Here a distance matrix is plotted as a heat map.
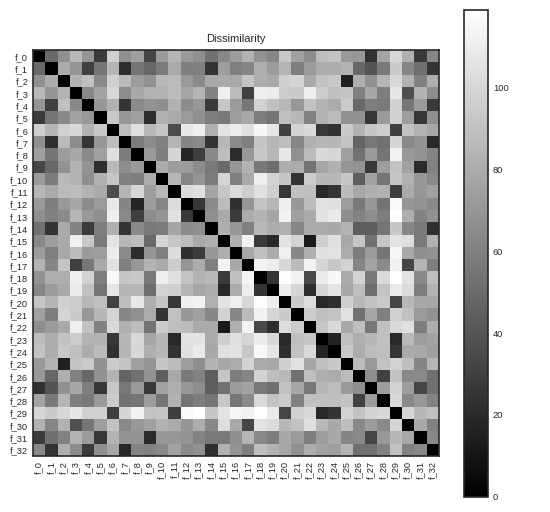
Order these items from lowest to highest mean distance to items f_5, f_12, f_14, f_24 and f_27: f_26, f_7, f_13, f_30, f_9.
f_9, f_7, f_26, f_13, f_30
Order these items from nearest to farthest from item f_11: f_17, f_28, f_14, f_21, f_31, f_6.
f_6, f_31, f_14, f_28, f_21, f_17
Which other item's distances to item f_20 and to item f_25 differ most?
f_2
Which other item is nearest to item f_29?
f_23
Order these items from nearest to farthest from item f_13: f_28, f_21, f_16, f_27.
f_16, f_28, f_27, f_21
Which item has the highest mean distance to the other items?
f_29
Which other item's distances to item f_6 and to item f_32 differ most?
f_7
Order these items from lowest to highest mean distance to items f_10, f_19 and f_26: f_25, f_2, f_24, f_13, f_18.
f_13, f_18, f_2, f_25, f_24
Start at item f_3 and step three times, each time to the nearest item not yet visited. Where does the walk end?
f_4
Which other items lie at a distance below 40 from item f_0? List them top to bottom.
f_5, f_9, f_27, f_31
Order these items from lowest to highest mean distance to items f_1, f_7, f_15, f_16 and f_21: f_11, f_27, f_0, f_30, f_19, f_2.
f_27, f_0, f_19, f_30, f_2, f_11
